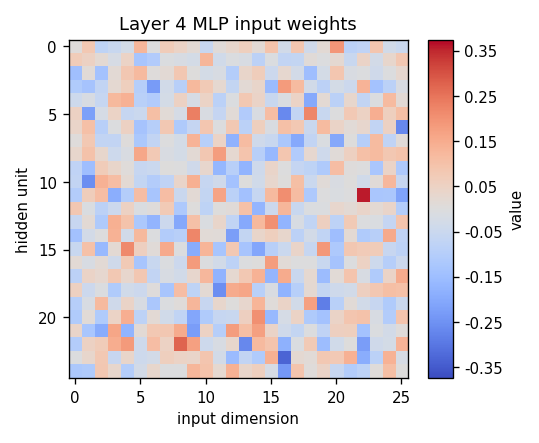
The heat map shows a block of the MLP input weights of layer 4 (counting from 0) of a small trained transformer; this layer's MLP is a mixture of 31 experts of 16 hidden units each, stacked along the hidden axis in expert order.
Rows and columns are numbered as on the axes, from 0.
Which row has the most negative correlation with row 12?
22
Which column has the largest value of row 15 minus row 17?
19
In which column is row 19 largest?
18
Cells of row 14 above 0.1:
4
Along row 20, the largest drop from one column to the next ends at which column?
15
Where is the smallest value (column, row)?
16, 23
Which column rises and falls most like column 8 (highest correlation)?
6
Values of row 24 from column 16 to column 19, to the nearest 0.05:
-0.25 0.1 0 0.05
